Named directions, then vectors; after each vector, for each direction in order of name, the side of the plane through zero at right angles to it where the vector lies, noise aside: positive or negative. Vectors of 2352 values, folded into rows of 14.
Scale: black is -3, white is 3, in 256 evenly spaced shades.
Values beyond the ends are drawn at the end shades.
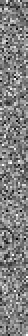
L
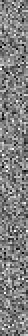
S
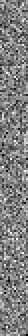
negative, negative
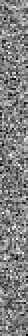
negative, negative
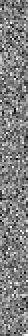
positive, positive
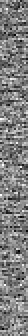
positive, negative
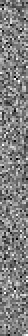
positive, positive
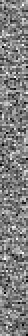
negative, negative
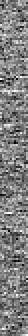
positive, positive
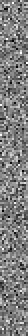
negative, positive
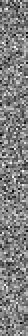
positive, negative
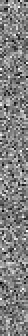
negative, positive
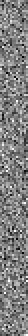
positive, positive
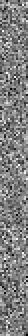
negative, negative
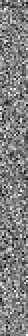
positive, positive
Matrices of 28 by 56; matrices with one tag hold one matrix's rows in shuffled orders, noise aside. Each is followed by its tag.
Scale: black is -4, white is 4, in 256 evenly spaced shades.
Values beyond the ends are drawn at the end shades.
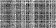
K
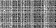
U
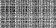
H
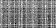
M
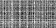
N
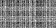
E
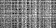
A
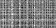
N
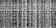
A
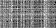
U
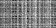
A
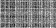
H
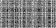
M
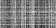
K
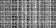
A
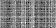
K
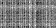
E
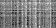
A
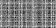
M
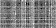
K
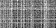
U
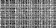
H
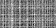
N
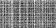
N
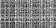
H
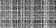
U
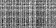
E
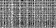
N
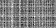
N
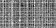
N
